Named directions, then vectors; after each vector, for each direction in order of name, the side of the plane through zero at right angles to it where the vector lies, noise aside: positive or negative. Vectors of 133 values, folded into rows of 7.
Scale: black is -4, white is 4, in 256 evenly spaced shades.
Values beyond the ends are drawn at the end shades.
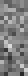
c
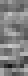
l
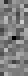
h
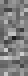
negative, positive, positive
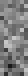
positive, negative, positive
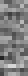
positive, positive, negative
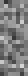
positive, positive, negative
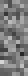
positive, positive, negative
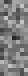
positive, positive, negative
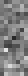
negative, positive, negative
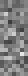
negative, positive, positive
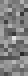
positive, negative, negative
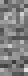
positive, positive, positive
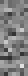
positive, negative, negative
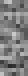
negative, negative, positive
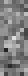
positive, negative, positive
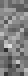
positive, negative, positive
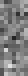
negative, positive, negative
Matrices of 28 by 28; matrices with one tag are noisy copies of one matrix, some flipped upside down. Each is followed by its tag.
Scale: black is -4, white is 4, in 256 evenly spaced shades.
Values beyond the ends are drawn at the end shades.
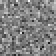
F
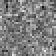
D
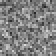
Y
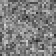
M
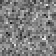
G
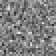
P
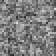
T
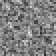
P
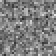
P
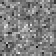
M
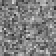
D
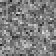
Y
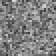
D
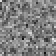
P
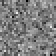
D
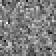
G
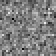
G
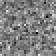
P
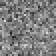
Y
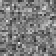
Y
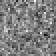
M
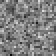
T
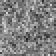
M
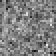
M
